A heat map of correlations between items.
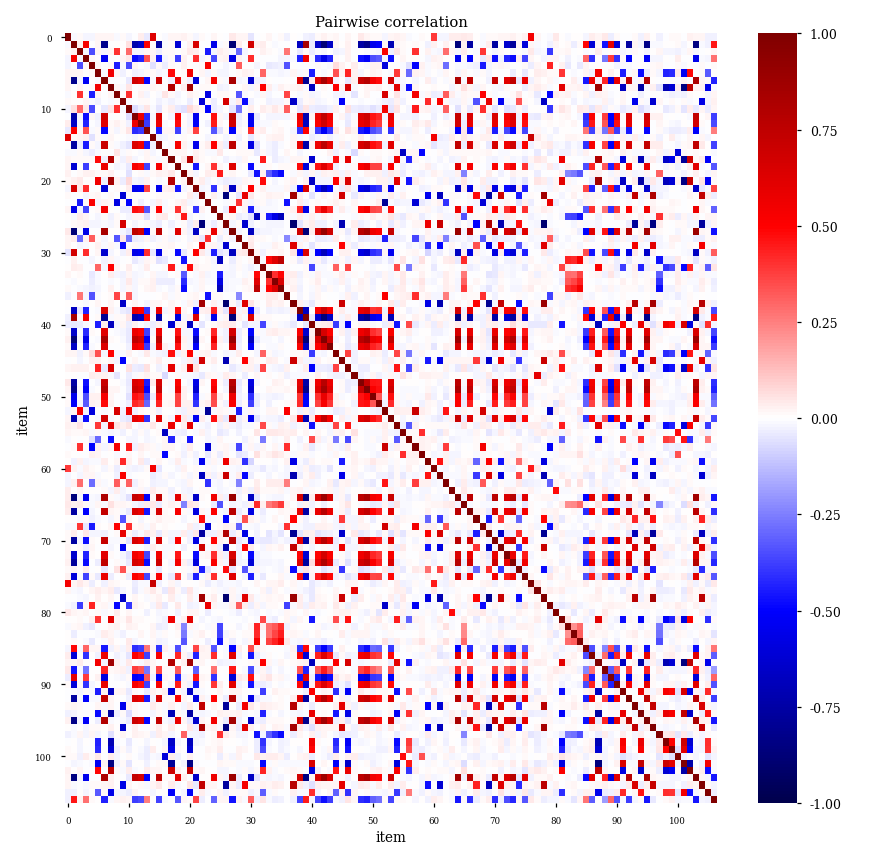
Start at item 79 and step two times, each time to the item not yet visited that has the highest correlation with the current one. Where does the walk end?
4
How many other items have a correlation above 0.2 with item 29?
9
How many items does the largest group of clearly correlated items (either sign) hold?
37
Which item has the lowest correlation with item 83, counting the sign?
25
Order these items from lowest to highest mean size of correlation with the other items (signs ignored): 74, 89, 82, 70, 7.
82, 74, 7, 89, 70
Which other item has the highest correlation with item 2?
52
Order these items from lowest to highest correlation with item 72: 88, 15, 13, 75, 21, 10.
21, 13, 10, 88, 75, 15
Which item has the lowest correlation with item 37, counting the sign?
26
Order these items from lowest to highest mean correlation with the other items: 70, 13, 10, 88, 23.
13, 23, 10, 88, 70
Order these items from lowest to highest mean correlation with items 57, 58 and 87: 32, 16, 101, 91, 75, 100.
101, 91, 16, 75, 100, 32
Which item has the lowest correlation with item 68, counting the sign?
23
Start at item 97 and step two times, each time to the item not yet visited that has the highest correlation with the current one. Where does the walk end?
19
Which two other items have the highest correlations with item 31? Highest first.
35, 34
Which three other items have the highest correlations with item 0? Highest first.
14, 76, 60
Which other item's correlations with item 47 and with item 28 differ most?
77
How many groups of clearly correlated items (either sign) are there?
9
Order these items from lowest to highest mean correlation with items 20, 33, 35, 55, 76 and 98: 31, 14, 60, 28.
28, 60, 14, 31
